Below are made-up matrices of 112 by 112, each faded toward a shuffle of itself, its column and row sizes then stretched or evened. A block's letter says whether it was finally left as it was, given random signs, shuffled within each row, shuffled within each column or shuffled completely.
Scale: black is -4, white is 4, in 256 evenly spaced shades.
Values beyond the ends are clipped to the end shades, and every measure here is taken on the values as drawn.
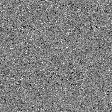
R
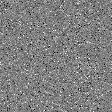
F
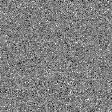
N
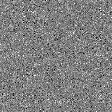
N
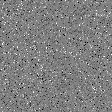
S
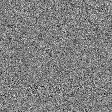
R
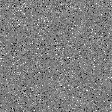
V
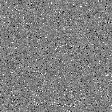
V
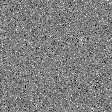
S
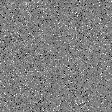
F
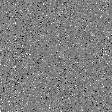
F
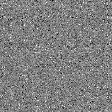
N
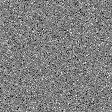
S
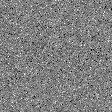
S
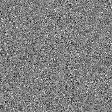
F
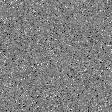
S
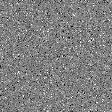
V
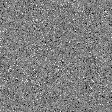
F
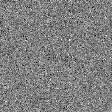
N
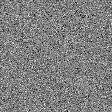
R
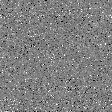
R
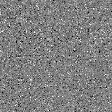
N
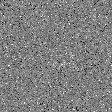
S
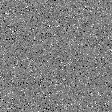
R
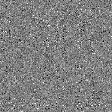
N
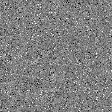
V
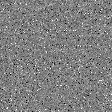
R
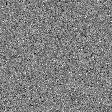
S
